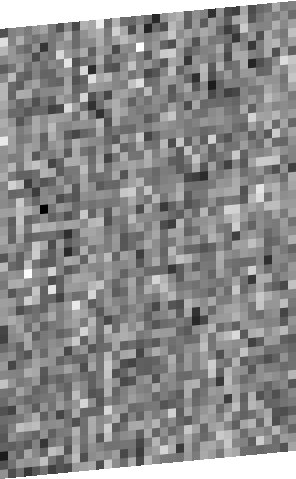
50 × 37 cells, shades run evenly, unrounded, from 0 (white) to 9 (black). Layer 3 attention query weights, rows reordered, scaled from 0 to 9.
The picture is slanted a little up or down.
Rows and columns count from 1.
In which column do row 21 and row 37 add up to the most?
6
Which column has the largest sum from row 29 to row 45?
23
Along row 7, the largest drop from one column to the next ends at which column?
12
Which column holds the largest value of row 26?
9
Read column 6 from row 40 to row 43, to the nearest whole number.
6 5 5 4
